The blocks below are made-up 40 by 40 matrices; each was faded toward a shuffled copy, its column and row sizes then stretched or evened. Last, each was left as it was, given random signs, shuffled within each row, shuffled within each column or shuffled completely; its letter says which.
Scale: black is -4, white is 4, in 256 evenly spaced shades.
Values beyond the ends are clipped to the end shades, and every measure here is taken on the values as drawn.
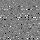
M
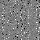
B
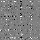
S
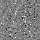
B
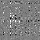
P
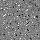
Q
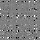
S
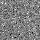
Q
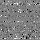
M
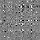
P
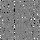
B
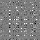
P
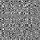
P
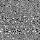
M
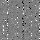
B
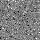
Q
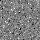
Q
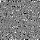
M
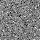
Q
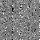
B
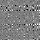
P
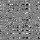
P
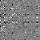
P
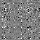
S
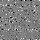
M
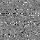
M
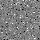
Q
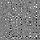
P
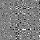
P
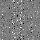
B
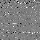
M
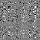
P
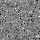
Q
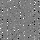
B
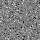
Q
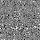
M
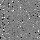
B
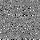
M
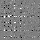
S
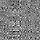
P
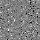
B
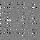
S
